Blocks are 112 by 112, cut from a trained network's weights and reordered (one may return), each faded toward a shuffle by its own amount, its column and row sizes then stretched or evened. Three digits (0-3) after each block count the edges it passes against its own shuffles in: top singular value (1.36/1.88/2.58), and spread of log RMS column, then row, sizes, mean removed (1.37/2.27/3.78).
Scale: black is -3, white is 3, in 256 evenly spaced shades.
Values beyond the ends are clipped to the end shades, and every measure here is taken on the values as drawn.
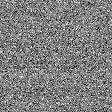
0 0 0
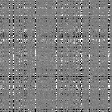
3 3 2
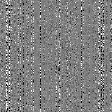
2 3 0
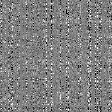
1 3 1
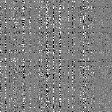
2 3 2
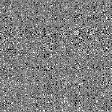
1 2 2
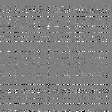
1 2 3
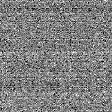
2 1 1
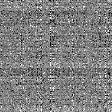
2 2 0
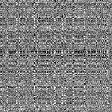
3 2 2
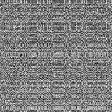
3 1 0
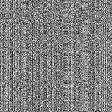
3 1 1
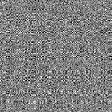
3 1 2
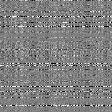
3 0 3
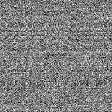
2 1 0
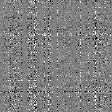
1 3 2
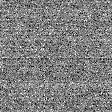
1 0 0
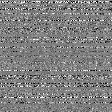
1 0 3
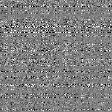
0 2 3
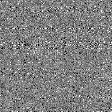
1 1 2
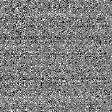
1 2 1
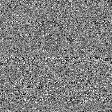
0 0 2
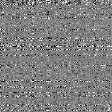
2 2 3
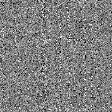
0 2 0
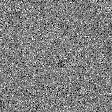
0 0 1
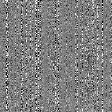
1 3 0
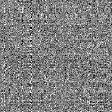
2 2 0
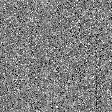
0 1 0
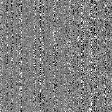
1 3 0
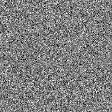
1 1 1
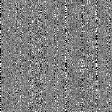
2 3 0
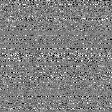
0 0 3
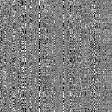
3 3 0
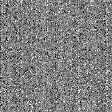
1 1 1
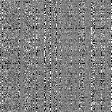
2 3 1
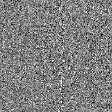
1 2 1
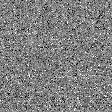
0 0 1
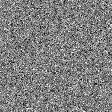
0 0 0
